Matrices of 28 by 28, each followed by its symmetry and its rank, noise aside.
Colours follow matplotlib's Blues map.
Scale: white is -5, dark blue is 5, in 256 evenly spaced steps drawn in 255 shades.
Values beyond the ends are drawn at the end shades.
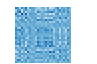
no symmetry, rank three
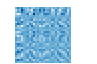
antisymmetric, rank two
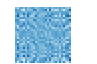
antisymmetric, rank two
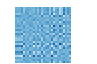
antisymmetric, rank two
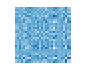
no symmetry, rank three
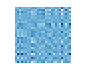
antisymmetric, rank two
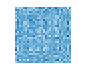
no symmetry, rank three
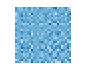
no symmetry, rank three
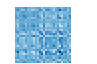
symmetric, rank two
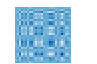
symmetric, rank one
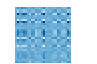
no symmetry, rank one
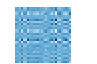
no symmetry, rank one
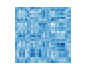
no symmetry, rank three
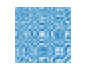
symmetric, rank three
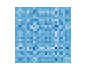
symmetric, rank three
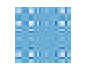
symmetric, rank one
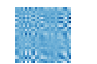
antisymmetric, rank two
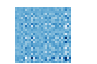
no symmetry, rank two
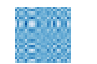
symmetric, rank one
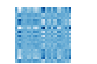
no symmetry, rank one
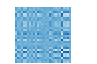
no symmetry, rank one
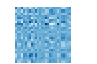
no symmetry, rank three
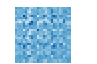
symmetric, rank three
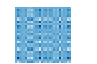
no symmetry, rank one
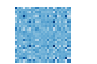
symmetric, rank two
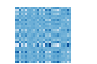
no symmetry, rank one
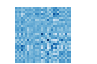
symmetric, rank three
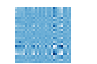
symmetric, rank one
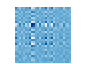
symmetric, rank one
